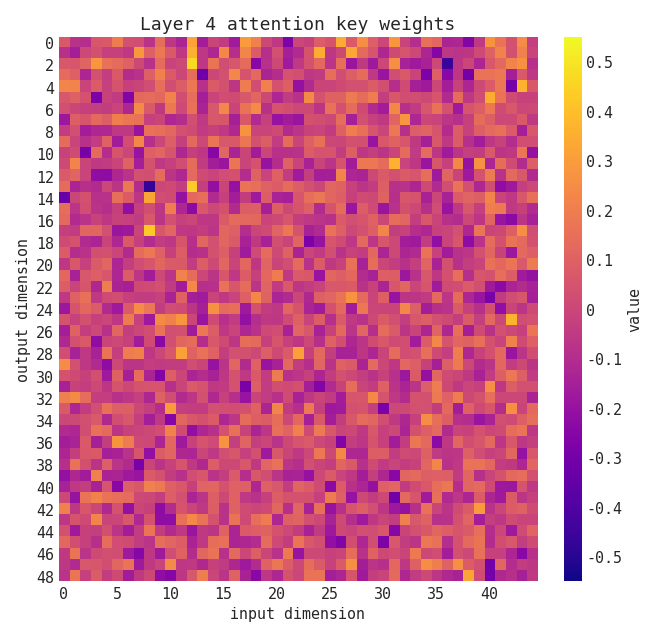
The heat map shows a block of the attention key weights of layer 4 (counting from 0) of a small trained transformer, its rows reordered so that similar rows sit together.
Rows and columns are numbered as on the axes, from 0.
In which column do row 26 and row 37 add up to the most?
26
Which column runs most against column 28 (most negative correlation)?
38
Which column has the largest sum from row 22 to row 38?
42
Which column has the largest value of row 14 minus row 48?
40
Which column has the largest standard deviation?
12
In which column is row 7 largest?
32
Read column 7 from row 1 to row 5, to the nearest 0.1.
0.3 0 -0.1 0 0.1
